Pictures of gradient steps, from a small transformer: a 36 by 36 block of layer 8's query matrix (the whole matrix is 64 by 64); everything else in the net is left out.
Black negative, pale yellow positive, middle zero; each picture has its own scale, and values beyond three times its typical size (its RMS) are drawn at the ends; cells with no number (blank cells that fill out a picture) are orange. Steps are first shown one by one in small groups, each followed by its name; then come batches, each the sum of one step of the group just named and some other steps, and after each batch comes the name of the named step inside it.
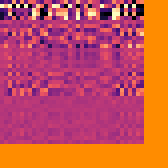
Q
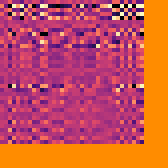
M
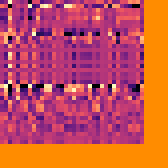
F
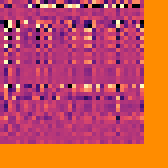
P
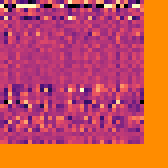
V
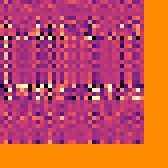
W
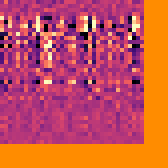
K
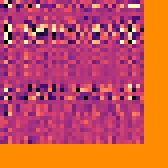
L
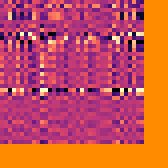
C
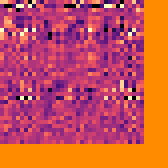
V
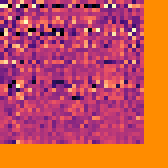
P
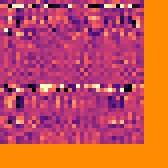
P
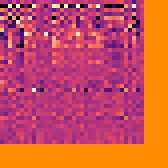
V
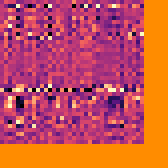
W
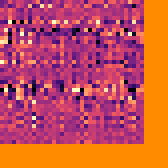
F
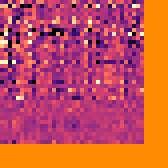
C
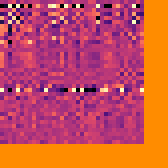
Q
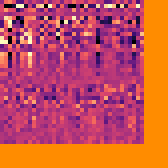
V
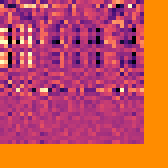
V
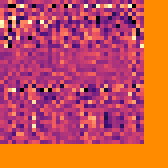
M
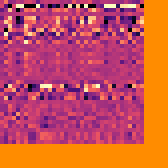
L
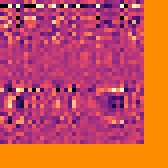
M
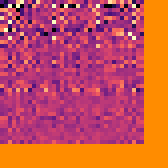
M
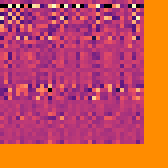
W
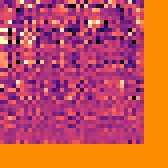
V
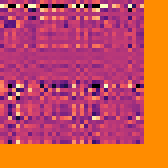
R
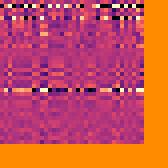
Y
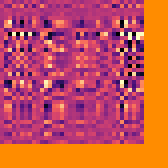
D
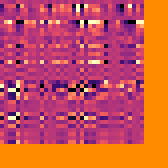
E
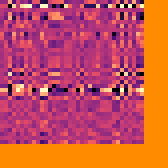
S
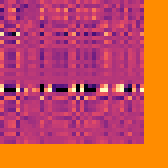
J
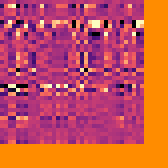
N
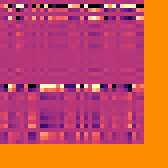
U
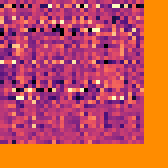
Y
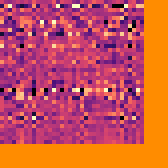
D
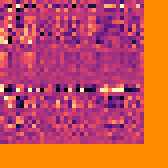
J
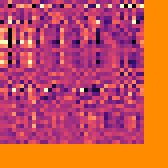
S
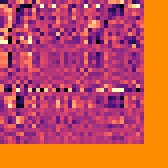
N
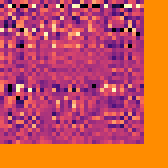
R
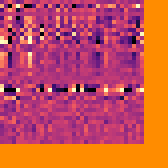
J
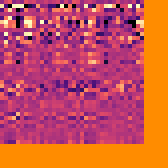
E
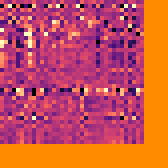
Y
